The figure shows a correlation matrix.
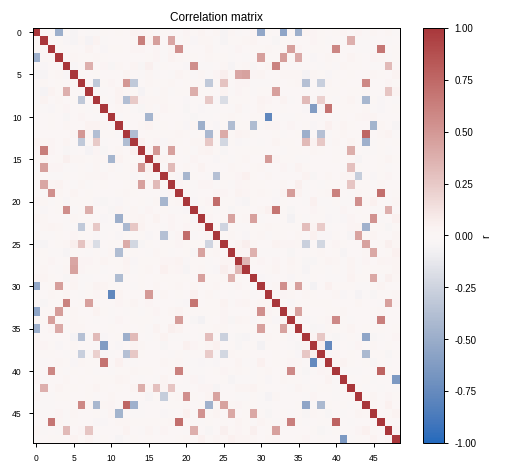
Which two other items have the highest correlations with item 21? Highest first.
32, 4
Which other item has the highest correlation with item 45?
22
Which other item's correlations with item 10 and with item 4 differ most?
31
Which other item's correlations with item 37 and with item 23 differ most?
39
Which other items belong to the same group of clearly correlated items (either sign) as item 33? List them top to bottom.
0, 3, 30, 35
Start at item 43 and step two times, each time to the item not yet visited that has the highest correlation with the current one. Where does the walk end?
24
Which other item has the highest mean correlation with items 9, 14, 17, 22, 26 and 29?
45
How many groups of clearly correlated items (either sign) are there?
11
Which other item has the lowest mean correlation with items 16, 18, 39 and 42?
37
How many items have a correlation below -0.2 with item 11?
4
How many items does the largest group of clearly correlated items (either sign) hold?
9
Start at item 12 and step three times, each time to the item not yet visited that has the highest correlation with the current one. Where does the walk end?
25
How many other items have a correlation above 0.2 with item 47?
4
